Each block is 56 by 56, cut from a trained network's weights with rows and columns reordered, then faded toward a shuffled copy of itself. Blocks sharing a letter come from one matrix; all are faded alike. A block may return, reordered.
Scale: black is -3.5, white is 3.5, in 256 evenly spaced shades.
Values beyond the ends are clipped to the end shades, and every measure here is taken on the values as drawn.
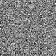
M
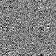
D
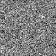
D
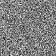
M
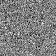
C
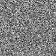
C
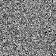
C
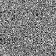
D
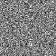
M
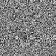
M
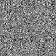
D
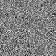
M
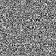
M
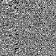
D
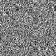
M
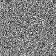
C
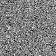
C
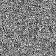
C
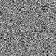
M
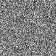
M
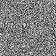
D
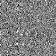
D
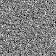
C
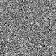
C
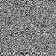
D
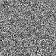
C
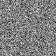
D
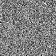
C
